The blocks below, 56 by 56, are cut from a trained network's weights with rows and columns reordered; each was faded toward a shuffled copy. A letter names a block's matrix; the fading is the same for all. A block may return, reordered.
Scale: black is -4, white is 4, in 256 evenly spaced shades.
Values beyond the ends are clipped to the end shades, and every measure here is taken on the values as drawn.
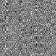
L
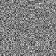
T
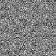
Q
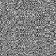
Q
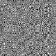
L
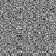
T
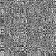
T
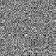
Q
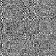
L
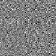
L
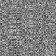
T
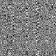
L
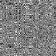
L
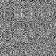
Q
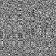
T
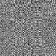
T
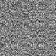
T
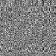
T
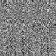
Q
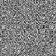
Q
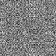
T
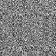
Q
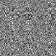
L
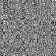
Q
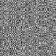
T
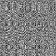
T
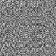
T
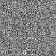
Q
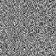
Q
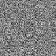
Q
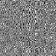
L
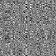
L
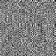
T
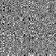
L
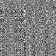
L
